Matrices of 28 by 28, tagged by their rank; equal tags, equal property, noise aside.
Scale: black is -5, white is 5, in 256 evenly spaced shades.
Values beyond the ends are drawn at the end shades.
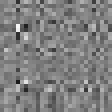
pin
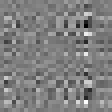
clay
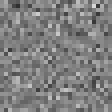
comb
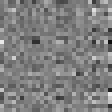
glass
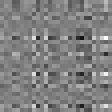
clay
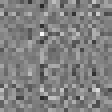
pin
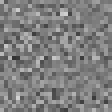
comb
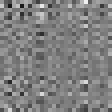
pin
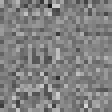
glass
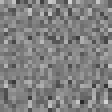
glass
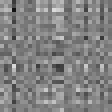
clay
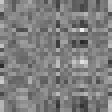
clay
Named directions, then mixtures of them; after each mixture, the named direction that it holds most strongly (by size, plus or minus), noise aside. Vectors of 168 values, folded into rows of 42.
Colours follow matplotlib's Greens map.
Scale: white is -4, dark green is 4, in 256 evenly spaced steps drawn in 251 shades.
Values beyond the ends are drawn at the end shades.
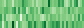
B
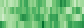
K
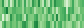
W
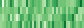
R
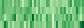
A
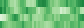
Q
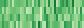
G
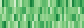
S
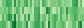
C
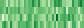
W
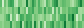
R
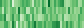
B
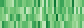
G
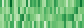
R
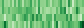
A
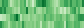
Q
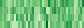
C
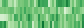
K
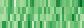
S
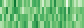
W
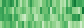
K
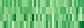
A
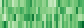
A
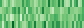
B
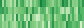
C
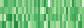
C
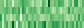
B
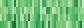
C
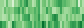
K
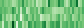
B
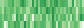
A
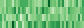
B
